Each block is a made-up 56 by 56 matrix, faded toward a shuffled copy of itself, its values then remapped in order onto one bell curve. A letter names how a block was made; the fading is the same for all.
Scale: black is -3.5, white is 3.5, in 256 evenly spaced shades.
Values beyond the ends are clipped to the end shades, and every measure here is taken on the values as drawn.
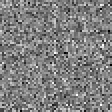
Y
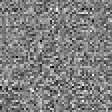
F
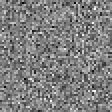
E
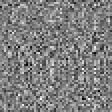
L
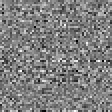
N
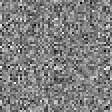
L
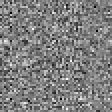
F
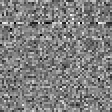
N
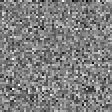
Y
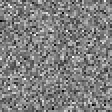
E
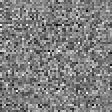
Y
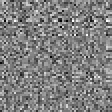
L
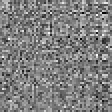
L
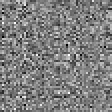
F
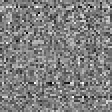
N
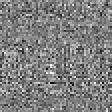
N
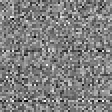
N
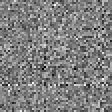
Y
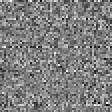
Y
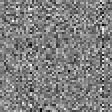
F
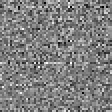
Y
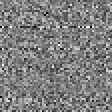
N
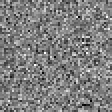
E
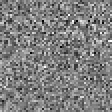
N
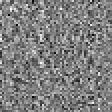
F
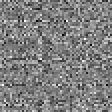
N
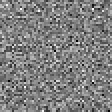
L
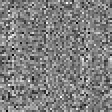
F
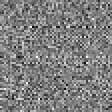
N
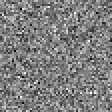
E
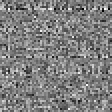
N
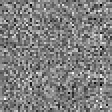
F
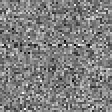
Y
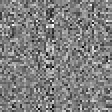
F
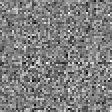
Y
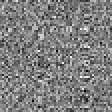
L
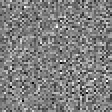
F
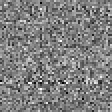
Y
